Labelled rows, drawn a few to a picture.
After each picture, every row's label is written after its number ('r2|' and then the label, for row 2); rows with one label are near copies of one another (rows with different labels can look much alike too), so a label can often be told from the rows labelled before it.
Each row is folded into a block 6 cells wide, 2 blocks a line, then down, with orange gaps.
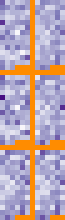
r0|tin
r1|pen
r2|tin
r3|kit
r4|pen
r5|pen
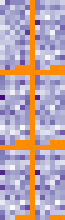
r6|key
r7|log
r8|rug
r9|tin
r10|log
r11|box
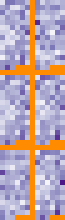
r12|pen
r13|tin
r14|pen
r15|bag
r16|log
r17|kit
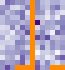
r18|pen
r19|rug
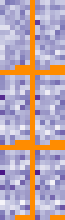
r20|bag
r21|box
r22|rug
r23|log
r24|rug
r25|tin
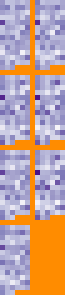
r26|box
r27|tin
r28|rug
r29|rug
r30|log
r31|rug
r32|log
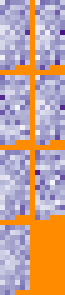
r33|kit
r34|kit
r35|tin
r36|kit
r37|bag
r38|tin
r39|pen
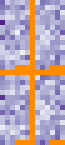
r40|tin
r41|pen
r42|rug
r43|pen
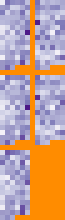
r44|kit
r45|tin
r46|kit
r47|tin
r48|bag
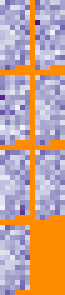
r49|pen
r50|tin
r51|rug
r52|pen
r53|bag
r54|pen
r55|pen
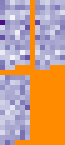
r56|log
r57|box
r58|pen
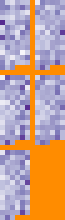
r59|box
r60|kit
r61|key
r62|pen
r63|key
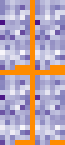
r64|rug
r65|rug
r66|rug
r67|rug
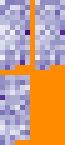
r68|kit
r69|kit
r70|rug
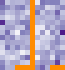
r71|tin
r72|kit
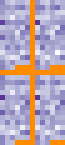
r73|log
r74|box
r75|log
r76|box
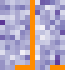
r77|box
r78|bag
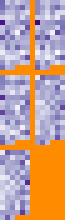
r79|tin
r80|rug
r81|log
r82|key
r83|key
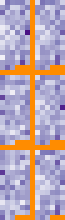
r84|kit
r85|bag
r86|log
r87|kit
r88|rug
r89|bag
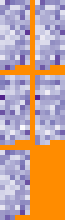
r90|pen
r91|pen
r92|box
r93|log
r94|pen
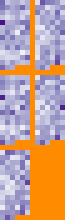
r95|tin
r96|bag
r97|rug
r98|kit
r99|pen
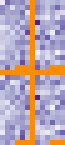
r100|key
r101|rug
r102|bag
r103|tin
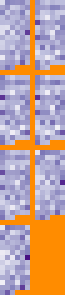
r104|kit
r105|log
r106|log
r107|log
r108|log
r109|kit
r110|kit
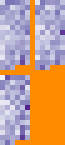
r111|bag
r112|kit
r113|key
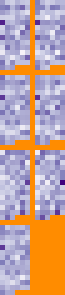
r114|box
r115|log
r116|tin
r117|rug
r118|key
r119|kit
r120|tin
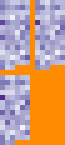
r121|log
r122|box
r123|box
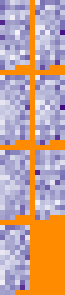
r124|log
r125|kit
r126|key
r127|kit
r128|bag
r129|rug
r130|bag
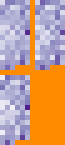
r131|kit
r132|pen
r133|kit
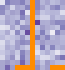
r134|key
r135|tin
